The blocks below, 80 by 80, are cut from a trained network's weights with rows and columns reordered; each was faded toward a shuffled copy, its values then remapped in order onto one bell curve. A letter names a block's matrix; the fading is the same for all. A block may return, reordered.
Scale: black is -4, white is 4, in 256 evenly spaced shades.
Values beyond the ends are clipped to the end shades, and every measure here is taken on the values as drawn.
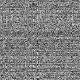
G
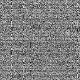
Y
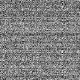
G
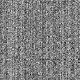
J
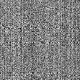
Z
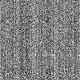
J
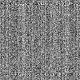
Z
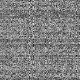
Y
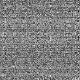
Y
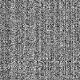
Z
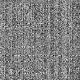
Z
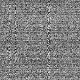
Y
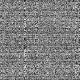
G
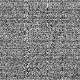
Y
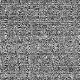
G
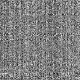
Z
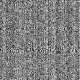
Z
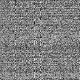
Y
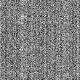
J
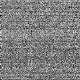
G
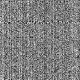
J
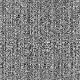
Z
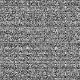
G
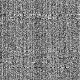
Z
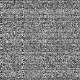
Y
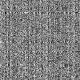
J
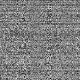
G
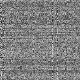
Y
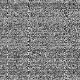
Y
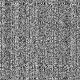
J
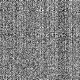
J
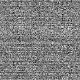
G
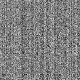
J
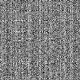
Z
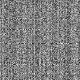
Z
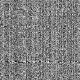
Z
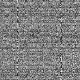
Y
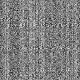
Z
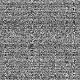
G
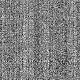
J
